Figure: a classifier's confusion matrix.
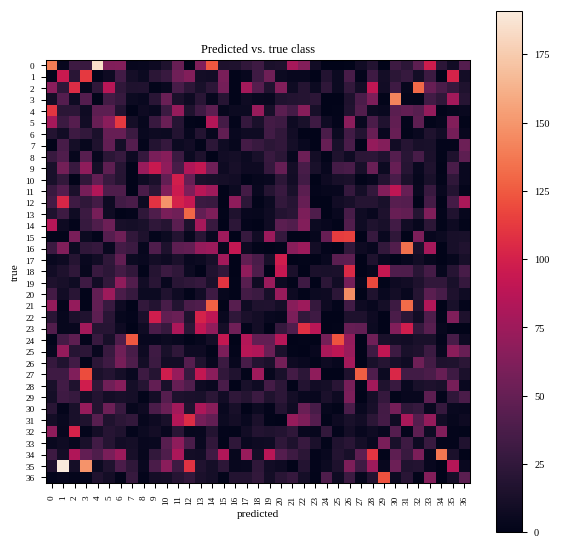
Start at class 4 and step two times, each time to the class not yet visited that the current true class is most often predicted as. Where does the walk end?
14
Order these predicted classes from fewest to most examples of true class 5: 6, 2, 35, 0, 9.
9, 2, 35, 0, 6
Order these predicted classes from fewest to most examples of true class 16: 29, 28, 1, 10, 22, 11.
28, 10, 29, 11, 1, 22
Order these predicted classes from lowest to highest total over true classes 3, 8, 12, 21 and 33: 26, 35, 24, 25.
24, 25, 26, 35
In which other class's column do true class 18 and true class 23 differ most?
22
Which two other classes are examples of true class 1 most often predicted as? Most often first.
3, 35
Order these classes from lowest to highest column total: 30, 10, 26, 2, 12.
2, 12, 10, 30, 26
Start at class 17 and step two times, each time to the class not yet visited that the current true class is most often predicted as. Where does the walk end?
26
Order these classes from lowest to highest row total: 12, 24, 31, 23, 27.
31, 24, 23, 12, 27
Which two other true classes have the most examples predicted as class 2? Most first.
32, 34
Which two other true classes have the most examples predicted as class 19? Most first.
34, 15
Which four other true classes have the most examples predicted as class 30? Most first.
3, 27, 11, 23
